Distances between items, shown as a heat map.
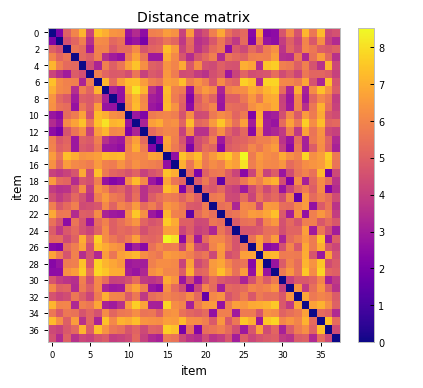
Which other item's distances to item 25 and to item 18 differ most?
22
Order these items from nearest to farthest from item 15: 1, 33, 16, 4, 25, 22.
16, 1, 4, 22, 33, 25
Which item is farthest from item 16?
25
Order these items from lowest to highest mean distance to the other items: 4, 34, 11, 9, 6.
9, 34, 4, 11, 6
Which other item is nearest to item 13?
14
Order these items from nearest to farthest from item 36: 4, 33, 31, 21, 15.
31, 21, 33, 4, 15
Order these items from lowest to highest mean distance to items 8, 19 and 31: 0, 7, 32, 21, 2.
7, 2, 21, 0, 32
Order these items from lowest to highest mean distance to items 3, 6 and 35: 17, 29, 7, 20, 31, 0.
31, 20, 7, 17, 0, 29
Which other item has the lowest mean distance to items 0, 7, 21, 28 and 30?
1
